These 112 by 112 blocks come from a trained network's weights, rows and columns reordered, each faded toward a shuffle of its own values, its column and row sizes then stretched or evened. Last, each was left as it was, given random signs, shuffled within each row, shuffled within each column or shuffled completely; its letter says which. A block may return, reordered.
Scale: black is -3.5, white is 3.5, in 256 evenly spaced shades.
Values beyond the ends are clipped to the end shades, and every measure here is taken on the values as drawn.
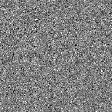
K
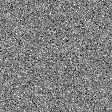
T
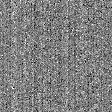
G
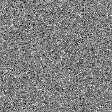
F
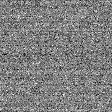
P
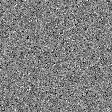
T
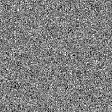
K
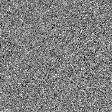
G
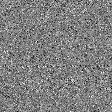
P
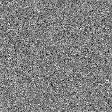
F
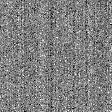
K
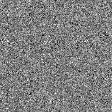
F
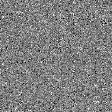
F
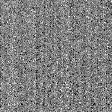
K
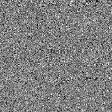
K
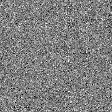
F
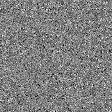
P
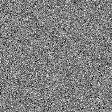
G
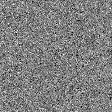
G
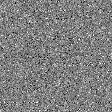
P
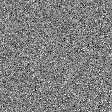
G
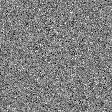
T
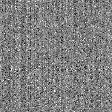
K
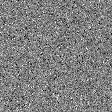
T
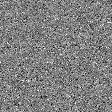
P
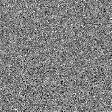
K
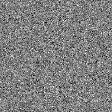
K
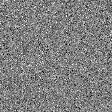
G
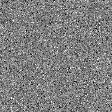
F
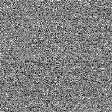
K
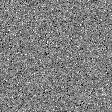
T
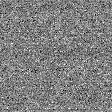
P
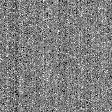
G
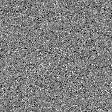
P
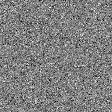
P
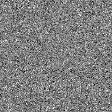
F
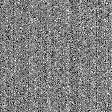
G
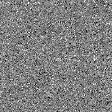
F
